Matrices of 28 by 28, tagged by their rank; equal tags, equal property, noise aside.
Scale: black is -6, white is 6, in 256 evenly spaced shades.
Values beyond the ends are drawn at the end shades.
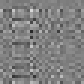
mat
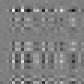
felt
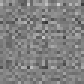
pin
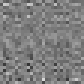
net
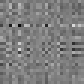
mat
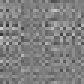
net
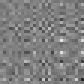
mat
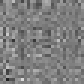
net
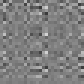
mat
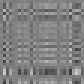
felt
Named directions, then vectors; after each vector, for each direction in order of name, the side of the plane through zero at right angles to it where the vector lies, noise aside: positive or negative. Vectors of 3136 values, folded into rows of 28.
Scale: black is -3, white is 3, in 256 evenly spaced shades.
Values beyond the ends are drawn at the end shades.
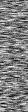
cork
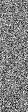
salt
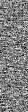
negative, positive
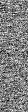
negative, positive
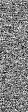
negative, positive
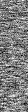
negative, negative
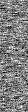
negative, positive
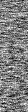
positive, positive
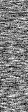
negative, negative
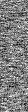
negative, negative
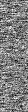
positive, negative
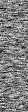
negative, positive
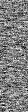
negative, positive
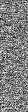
positive, negative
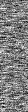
positive, negative
